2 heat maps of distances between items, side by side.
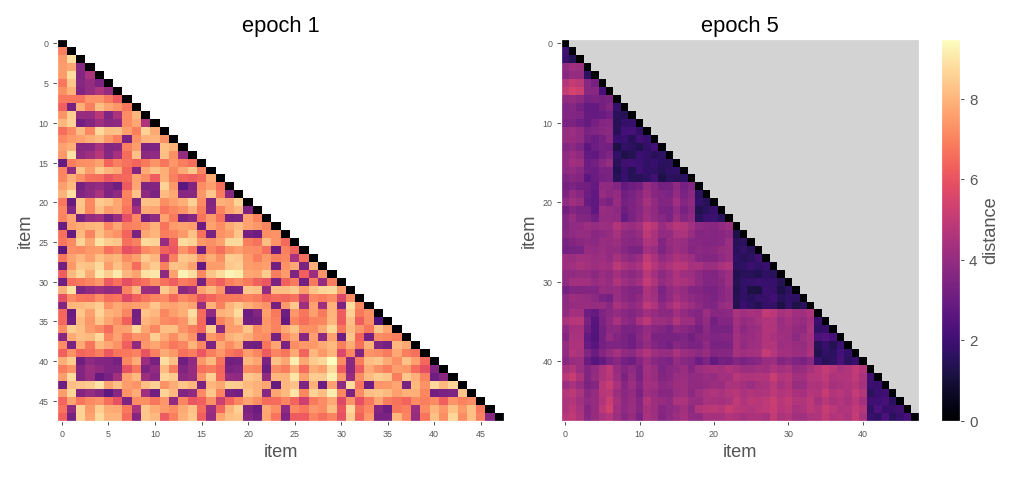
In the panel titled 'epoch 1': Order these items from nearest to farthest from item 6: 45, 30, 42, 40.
40, 42, 45, 30
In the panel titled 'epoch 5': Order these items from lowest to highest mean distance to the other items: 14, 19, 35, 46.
14, 19, 35, 46
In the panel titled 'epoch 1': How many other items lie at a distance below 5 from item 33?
8
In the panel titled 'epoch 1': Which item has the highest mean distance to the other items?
29
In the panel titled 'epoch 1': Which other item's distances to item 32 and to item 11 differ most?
39
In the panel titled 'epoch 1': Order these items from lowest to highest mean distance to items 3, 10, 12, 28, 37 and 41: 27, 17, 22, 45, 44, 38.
22, 44, 45, 17, 38, 27
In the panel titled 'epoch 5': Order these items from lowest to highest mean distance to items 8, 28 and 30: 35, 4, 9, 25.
25, 9, 4, 35
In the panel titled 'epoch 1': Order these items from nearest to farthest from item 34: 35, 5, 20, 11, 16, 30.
35, 20, 16, 30, 11, 5
